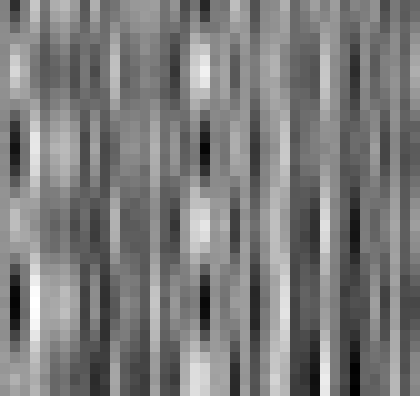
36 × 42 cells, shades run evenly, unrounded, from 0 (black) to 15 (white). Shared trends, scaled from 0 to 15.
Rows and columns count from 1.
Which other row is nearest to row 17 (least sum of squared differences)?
11
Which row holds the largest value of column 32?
1
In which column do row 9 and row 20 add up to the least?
36
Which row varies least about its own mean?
3
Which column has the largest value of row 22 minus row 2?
21
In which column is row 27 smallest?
2
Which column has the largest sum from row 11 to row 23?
4
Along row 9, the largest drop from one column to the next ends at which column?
13
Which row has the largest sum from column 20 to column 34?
7
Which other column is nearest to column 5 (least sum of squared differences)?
38
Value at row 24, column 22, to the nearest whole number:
9
